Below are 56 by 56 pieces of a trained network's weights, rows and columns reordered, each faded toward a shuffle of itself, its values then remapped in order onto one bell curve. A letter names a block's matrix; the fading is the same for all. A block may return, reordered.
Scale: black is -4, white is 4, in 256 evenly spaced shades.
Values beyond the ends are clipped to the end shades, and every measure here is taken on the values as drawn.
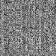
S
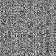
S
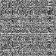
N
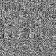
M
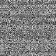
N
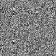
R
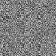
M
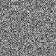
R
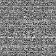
N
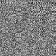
R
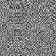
M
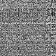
N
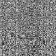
S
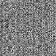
S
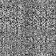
S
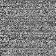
N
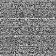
N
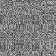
M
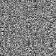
R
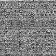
N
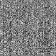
S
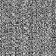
S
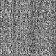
S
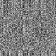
M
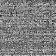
N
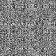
S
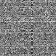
N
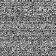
N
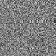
R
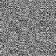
M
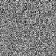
R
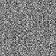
R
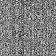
S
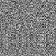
M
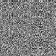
R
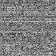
N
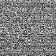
N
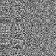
M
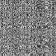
S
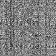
S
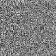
R
